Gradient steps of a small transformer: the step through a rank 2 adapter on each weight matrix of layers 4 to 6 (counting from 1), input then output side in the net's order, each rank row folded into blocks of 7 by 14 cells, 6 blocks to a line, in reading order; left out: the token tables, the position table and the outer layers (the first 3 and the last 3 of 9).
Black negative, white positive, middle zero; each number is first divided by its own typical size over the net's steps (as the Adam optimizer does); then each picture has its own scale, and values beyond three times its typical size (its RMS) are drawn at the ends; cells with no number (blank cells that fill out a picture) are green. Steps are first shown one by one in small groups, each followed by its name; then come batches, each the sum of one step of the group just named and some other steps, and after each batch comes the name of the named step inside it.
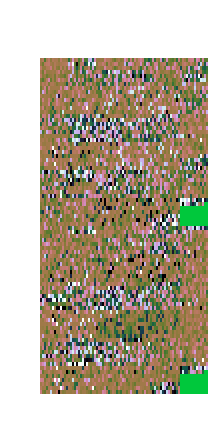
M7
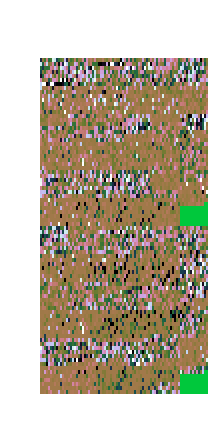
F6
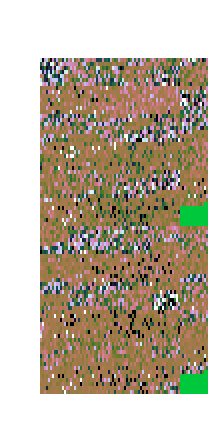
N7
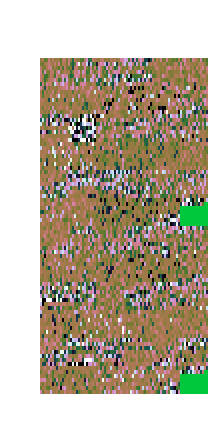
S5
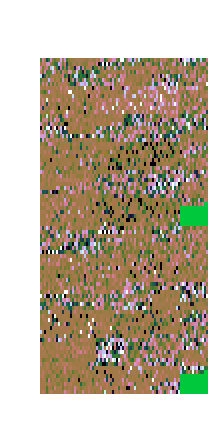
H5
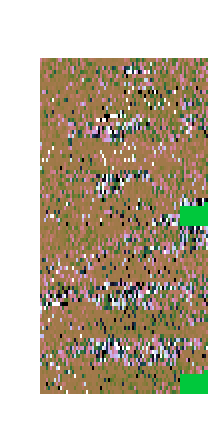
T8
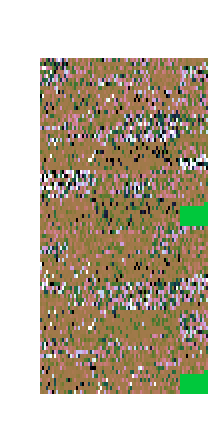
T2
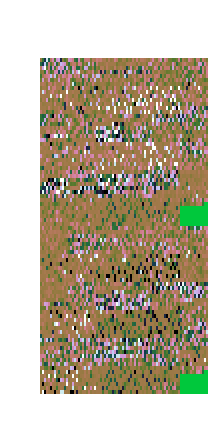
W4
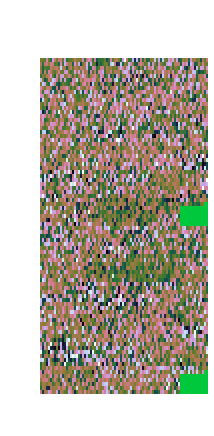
F6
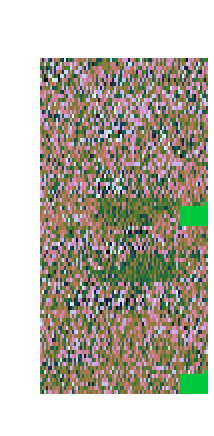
S5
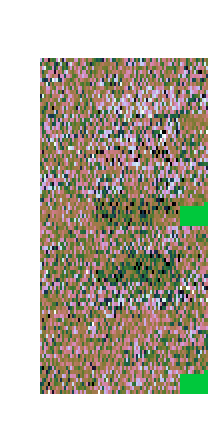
T2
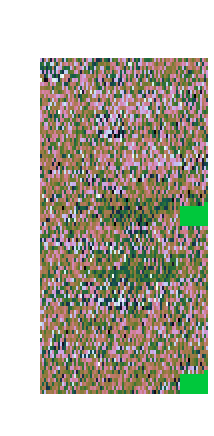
T8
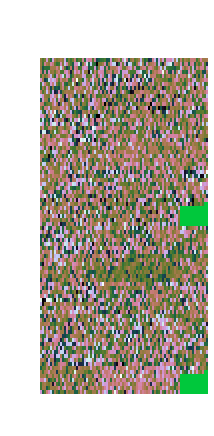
S5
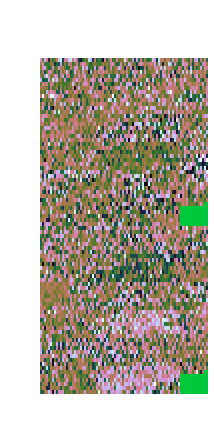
T2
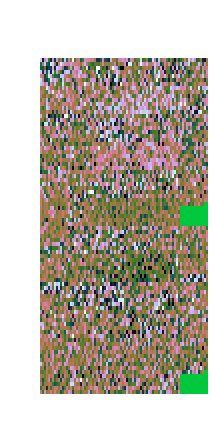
N7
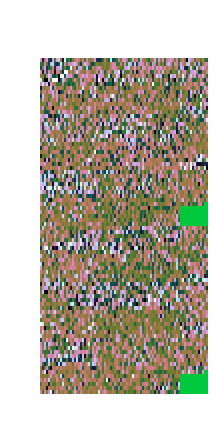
T2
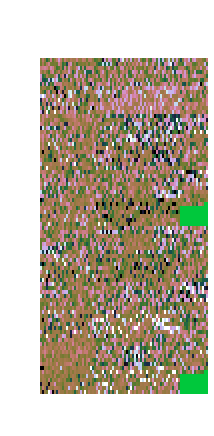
H5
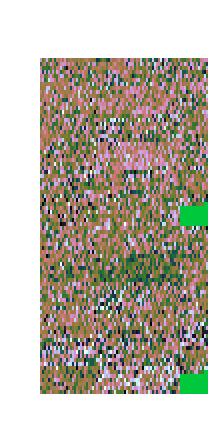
M7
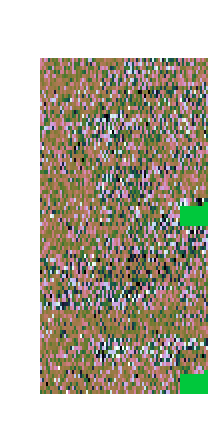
T8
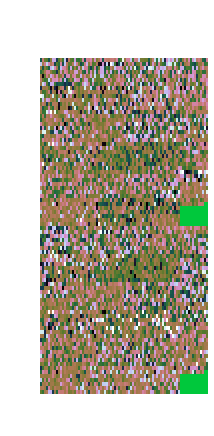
H5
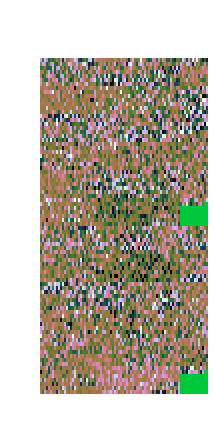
N7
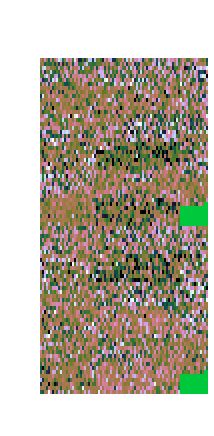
T2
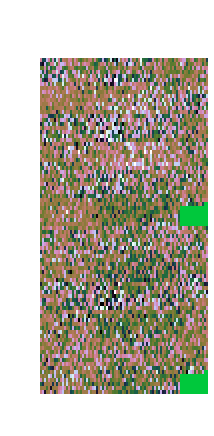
W4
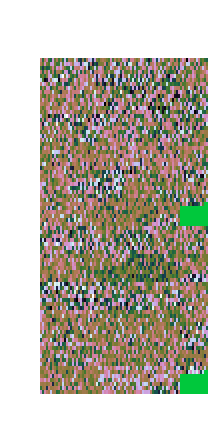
S5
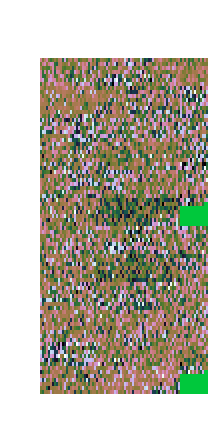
S5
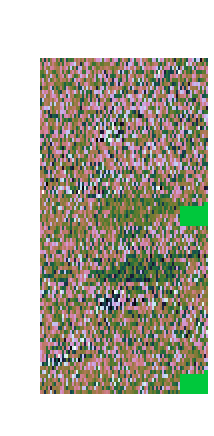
W4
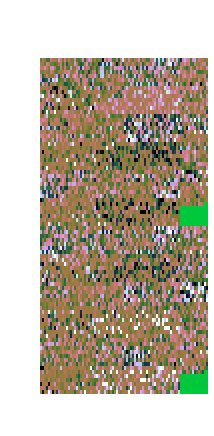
H5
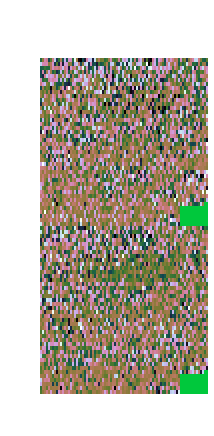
S5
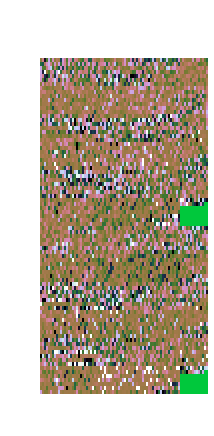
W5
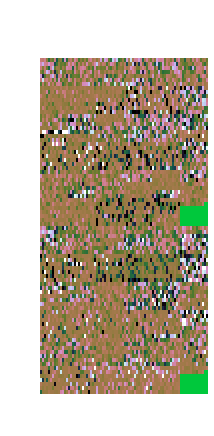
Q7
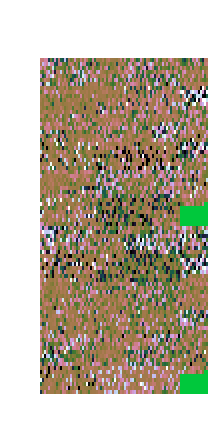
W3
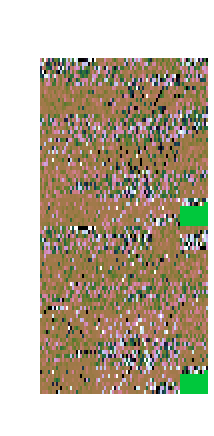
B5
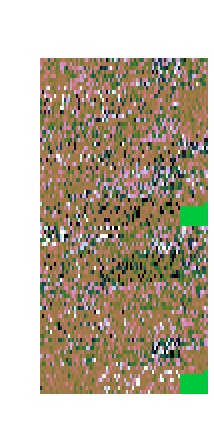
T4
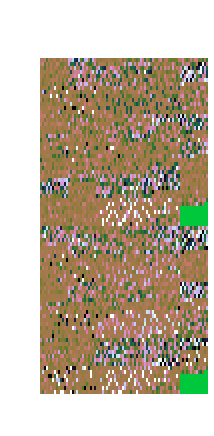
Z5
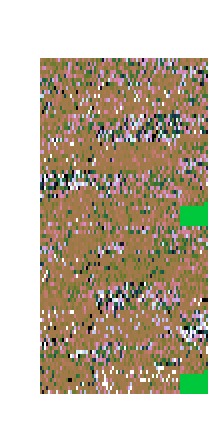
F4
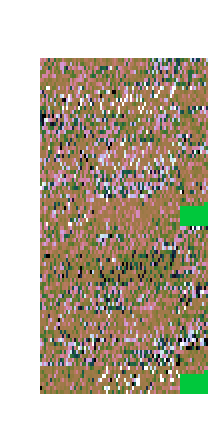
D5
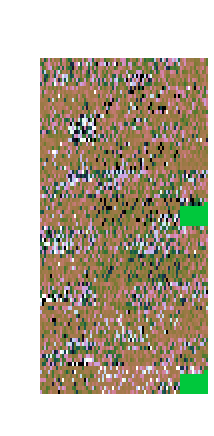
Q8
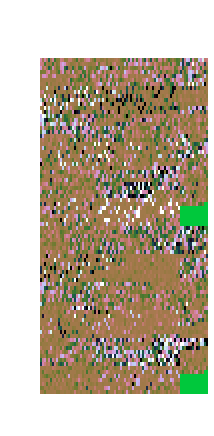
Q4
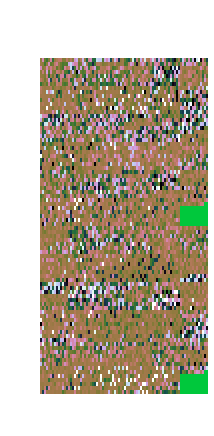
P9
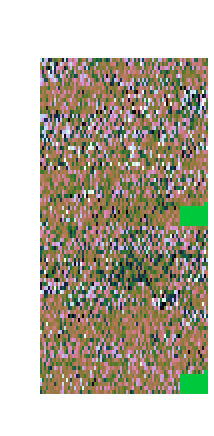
Q7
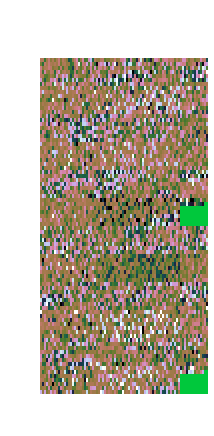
Q8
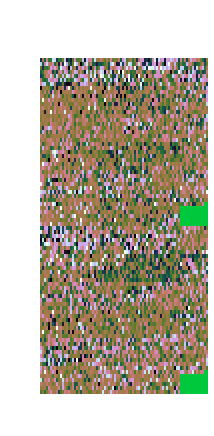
Q8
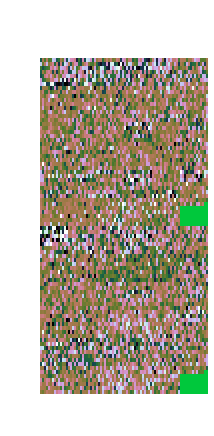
Z5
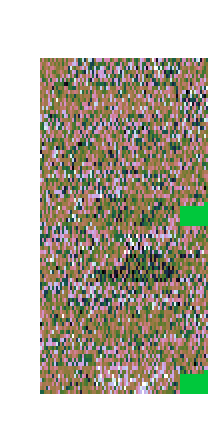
P9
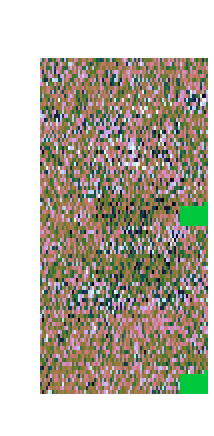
W3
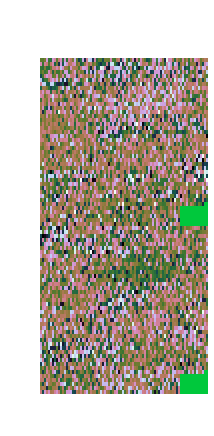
F4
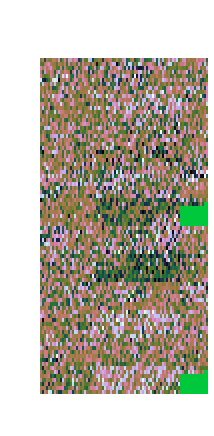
Q8
